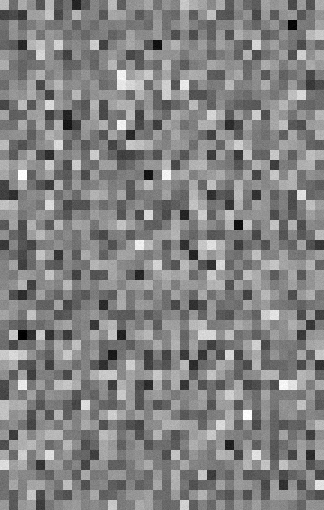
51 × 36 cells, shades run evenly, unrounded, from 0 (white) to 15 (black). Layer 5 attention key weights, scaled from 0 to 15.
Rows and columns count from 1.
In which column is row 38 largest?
4
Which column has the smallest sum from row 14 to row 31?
23
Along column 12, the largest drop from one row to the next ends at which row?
38
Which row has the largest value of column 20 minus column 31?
27
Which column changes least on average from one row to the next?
10
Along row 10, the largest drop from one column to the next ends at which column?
19
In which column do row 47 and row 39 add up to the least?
32
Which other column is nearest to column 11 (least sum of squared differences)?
31
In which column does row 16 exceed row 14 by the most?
6
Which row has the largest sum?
37
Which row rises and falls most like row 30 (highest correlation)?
26
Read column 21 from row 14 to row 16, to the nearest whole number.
7 6 10
